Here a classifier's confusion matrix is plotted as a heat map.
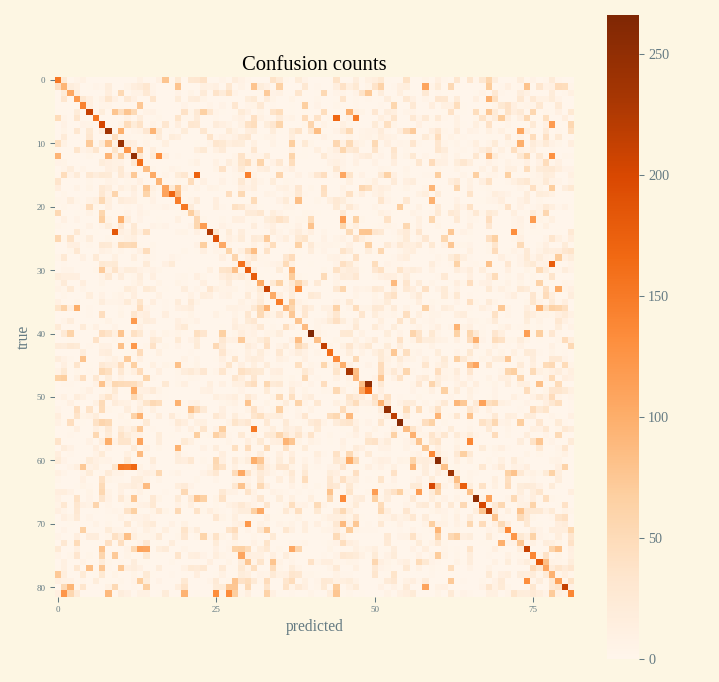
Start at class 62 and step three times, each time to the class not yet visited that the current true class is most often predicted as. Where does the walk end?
0
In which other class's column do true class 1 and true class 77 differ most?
58
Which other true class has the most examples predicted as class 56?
61
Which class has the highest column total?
12
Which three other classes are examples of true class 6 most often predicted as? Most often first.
44, 47, 70
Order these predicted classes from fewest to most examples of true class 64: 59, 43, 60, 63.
43, 63, 60, 59
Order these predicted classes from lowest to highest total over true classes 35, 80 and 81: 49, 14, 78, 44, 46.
49, 46, 14, 78, 44
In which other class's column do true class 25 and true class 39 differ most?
63
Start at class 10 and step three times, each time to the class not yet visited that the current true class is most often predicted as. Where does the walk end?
30
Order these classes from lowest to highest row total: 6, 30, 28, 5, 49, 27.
28, 27, 49, 30, 6, 5
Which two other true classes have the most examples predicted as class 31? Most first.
55, 60
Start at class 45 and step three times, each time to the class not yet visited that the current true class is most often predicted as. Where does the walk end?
32
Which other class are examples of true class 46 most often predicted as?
47
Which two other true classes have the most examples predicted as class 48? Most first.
49, 24
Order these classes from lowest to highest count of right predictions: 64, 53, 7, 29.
29, 64, 7, 53
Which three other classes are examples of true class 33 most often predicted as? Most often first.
38, 79, 45
